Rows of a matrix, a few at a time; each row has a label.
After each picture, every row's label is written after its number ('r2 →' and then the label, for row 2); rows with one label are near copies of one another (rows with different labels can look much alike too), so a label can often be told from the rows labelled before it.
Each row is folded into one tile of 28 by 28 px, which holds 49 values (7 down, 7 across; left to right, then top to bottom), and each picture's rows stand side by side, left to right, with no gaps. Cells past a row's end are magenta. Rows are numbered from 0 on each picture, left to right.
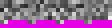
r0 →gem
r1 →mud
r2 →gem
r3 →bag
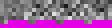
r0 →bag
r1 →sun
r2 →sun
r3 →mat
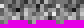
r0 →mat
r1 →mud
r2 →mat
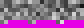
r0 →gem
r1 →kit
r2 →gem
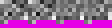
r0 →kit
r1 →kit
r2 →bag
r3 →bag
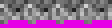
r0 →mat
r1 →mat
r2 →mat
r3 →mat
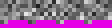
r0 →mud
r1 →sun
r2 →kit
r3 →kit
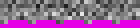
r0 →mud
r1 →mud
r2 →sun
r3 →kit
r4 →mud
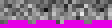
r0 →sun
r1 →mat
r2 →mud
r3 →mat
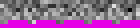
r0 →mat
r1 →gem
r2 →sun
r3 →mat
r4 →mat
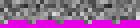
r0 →gem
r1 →mud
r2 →sun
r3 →gem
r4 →bag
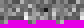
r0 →bag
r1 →mat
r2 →bag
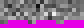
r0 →sun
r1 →mud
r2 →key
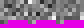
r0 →sun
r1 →kit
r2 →bag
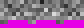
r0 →sun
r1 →key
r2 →sun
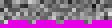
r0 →gem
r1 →kit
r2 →key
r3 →mud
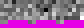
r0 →key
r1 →mat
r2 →bag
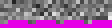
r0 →key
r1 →sun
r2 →sun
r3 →bag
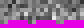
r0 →mud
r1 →bag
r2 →mat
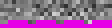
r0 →key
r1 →sun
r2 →sun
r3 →gem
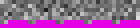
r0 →kit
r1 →mat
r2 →sun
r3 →key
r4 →bag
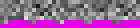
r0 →bag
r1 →sun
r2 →gem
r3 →mat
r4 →sun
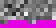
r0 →sun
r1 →bag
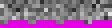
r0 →mat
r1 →key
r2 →mat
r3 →mud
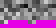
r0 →gem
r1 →gem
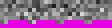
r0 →mud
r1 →gem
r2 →sun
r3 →key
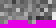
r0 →key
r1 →bag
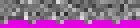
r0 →bag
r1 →kit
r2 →kit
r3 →gem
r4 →mud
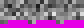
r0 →sun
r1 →mud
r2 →mud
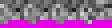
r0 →mat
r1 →mat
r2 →mat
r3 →gem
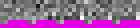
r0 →key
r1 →mud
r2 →bag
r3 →kit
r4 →bag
